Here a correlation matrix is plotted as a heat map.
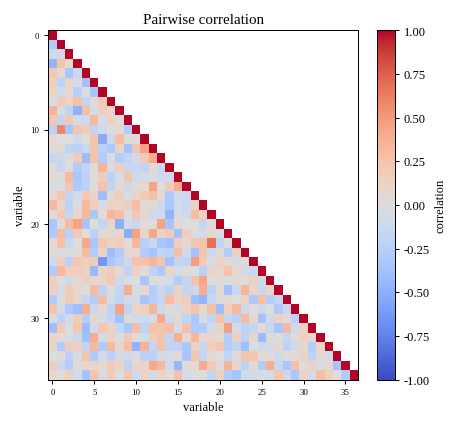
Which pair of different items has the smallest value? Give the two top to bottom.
6, 24
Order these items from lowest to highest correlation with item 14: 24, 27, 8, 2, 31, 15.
24, 27, 15, 2, 8, 31
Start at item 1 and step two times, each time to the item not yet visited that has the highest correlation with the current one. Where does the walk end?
21
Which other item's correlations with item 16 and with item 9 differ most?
12
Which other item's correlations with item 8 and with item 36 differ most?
29
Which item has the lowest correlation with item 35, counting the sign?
15
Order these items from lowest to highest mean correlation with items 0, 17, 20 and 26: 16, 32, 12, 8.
16, 8, 12, 32
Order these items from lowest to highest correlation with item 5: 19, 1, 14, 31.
19, 1, 31, 14
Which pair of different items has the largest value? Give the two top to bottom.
19, 22
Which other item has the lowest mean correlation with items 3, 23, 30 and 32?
8
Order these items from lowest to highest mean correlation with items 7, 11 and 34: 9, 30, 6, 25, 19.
6, 30, 9, 25, 19
